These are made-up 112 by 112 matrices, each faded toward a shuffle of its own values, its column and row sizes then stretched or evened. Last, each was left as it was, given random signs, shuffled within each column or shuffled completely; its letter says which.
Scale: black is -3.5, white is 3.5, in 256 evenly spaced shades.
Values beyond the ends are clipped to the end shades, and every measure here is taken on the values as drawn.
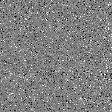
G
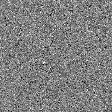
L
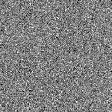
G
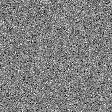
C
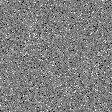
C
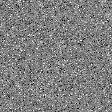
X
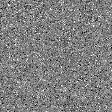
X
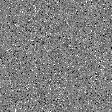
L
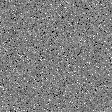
C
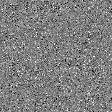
X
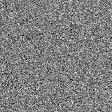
X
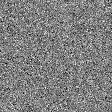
C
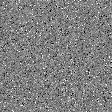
C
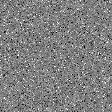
L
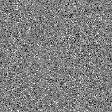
G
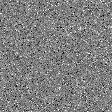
C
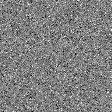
L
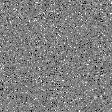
G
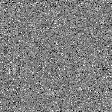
G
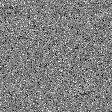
C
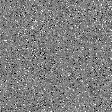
X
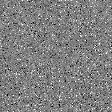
X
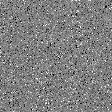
L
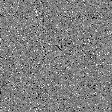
X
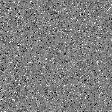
X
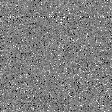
G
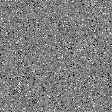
X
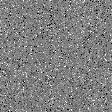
L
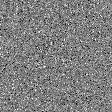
C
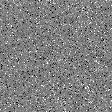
L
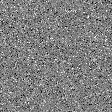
C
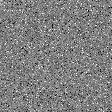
C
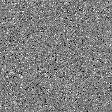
X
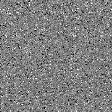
G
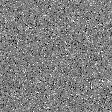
C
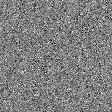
C
